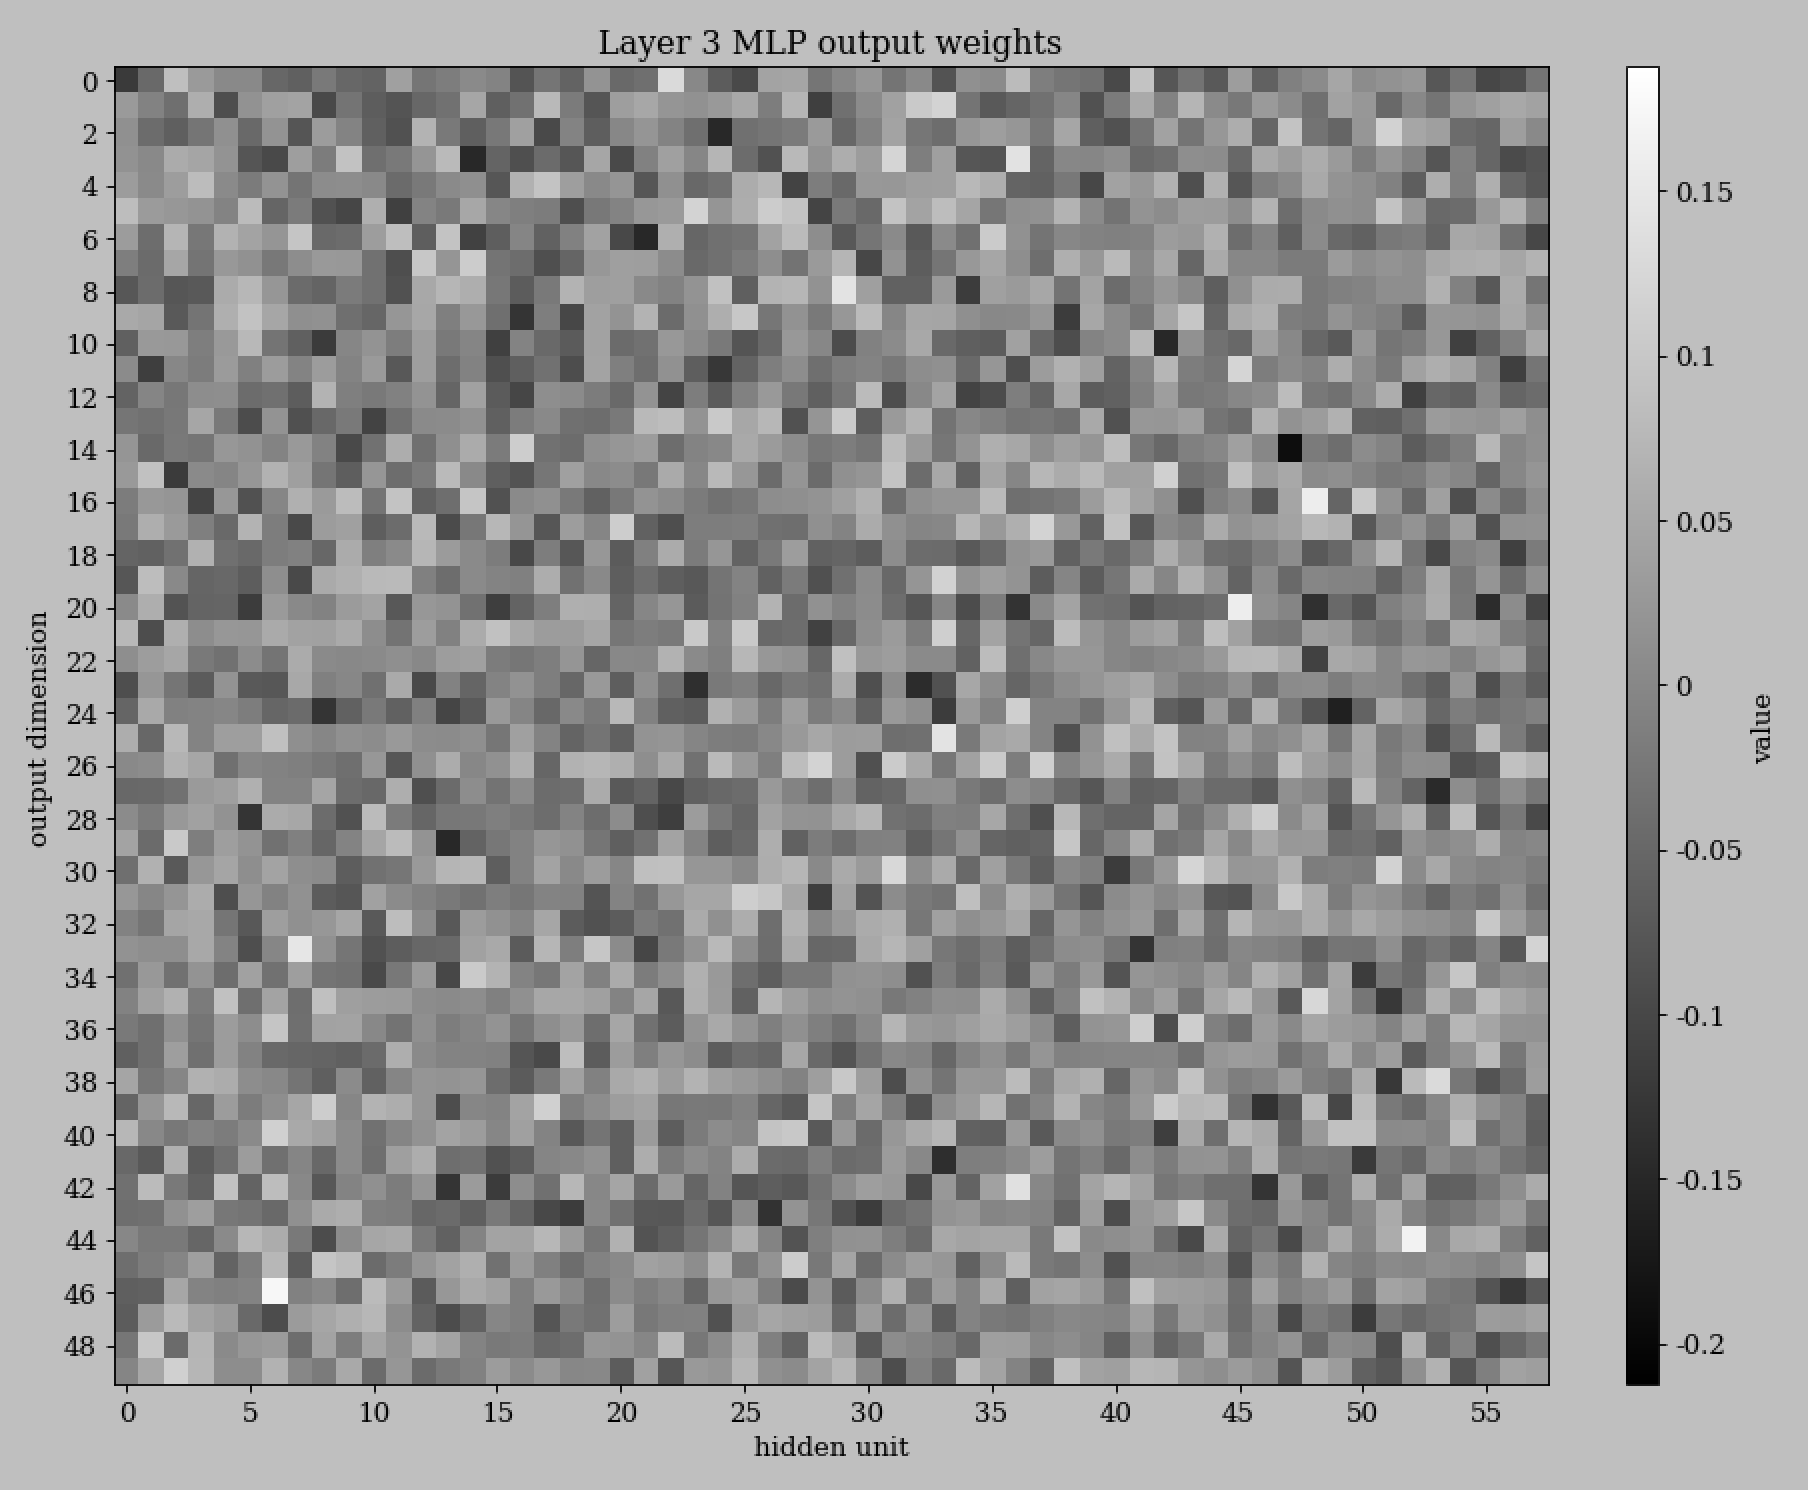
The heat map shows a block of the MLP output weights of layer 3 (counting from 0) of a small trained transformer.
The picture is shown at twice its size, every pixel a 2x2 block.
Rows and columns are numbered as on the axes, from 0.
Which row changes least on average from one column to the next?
22
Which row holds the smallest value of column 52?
12
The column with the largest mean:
35
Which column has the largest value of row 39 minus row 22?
48
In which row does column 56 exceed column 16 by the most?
9
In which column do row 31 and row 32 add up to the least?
19
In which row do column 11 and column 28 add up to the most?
39
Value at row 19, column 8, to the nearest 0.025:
0.05
